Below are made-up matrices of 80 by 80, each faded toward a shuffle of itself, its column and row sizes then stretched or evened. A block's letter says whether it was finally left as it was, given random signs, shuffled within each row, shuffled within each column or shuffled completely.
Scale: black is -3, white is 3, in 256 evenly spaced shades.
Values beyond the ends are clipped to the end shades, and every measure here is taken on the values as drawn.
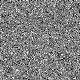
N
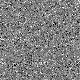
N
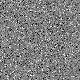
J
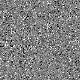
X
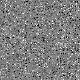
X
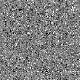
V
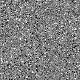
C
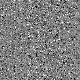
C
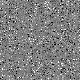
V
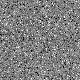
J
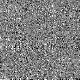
V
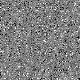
V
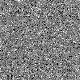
N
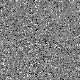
X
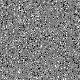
C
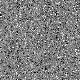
C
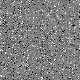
C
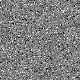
C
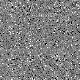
V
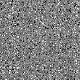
V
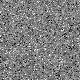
J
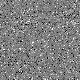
N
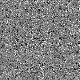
X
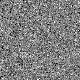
C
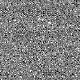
V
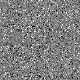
V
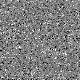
N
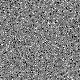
J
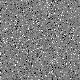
C
